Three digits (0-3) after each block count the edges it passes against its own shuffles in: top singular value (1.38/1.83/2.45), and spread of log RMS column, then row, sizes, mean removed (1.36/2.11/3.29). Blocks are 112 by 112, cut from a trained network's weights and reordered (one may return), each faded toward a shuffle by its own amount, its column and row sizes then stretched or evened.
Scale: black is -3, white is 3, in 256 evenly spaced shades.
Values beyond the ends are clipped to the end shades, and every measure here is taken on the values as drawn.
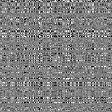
3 2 3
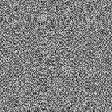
3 0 0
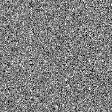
0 2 0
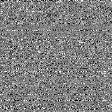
0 0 3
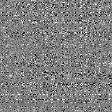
0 2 3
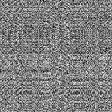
3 1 0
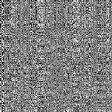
3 3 1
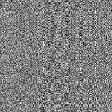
3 2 1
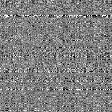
2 0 3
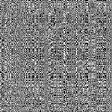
3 3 1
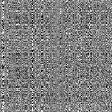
3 3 0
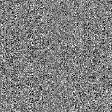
1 2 0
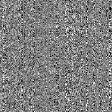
2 3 0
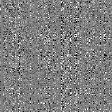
1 3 2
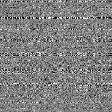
3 0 3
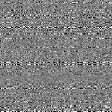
3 0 3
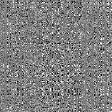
2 3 2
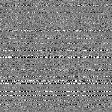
3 0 3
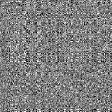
3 2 2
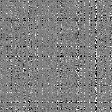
2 3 2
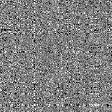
2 2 2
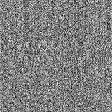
2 0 0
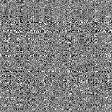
2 2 3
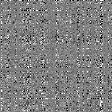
0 3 3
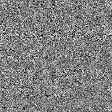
0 0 2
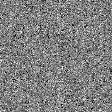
0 1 1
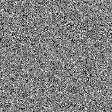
0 1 1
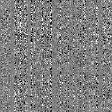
0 3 2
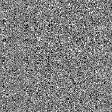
1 2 1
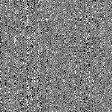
0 3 0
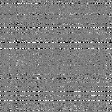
3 2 3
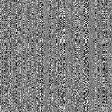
3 3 0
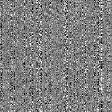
2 3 0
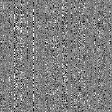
2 3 1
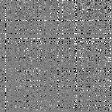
1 3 3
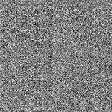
2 0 1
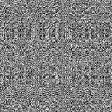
3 2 1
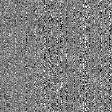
2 3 0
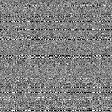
3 0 3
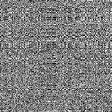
3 1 2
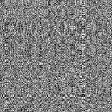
3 2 1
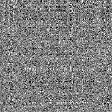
2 2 1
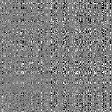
3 3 3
